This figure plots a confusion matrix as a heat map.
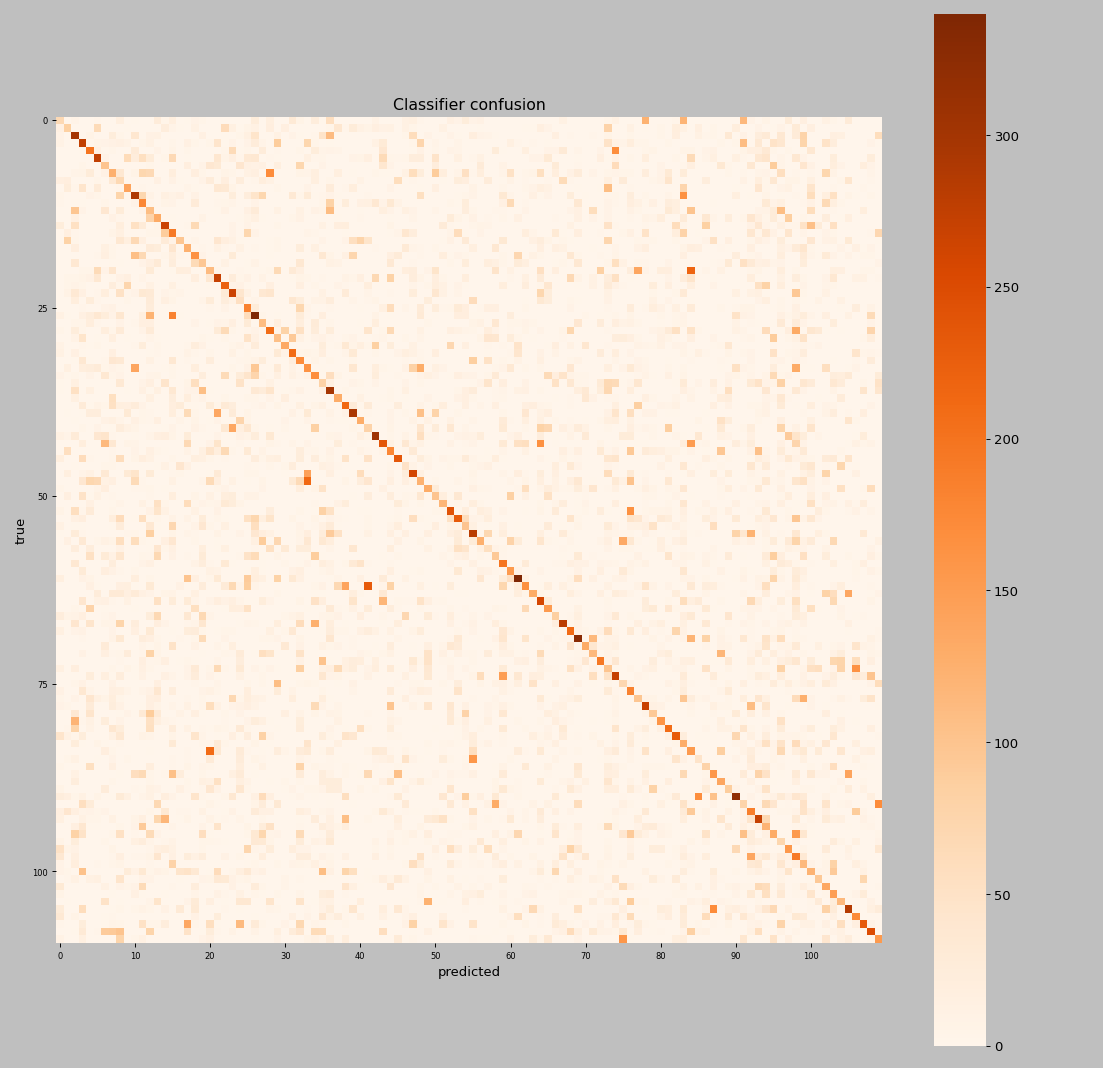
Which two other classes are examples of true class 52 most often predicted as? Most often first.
76, 35
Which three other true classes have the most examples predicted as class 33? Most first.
48, 47, 3
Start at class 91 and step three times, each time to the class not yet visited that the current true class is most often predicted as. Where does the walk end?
29
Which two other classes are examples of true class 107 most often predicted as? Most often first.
17, 24
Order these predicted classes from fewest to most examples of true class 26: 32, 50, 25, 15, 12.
50, 32, 25, 12, 15
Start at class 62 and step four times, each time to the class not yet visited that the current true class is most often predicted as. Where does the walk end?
92
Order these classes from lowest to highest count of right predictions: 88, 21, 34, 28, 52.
88, 34, 28, 52, 21
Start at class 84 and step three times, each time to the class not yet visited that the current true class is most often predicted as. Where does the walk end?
99
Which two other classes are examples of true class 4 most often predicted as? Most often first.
74, 23
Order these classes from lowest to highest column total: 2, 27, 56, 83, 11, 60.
56, 60, 27, 11, 2, 83
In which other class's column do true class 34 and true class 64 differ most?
43
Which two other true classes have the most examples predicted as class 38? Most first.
62, 93
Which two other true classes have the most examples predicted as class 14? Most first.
93, 15
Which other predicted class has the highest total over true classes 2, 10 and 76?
83
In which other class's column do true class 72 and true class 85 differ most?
55
